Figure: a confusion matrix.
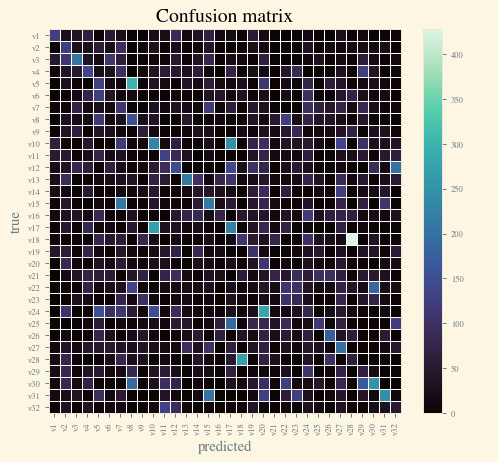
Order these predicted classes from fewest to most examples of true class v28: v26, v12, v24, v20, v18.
v12, v24, v20, v26, v18
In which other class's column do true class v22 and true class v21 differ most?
v30
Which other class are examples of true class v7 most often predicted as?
v15
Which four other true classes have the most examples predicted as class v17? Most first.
v10, v25, v12, v13
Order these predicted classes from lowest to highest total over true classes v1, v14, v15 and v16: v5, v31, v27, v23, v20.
v23, v5, v31, v20, v27
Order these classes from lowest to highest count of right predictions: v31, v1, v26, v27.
v1, v26, v27, v31
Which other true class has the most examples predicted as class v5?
v24
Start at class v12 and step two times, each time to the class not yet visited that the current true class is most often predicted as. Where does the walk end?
v11
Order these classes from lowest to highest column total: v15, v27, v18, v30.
v18, v30, v15, v27
